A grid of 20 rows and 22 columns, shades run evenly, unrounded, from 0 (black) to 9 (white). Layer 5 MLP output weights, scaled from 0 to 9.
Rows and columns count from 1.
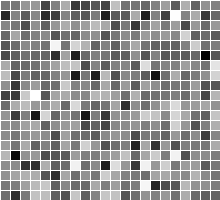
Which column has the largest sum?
18
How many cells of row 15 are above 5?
8
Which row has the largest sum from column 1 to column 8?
11
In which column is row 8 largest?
22
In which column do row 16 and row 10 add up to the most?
4
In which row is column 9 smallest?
12
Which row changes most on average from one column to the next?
17
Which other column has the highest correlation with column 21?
1
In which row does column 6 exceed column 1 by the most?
5
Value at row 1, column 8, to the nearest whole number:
2
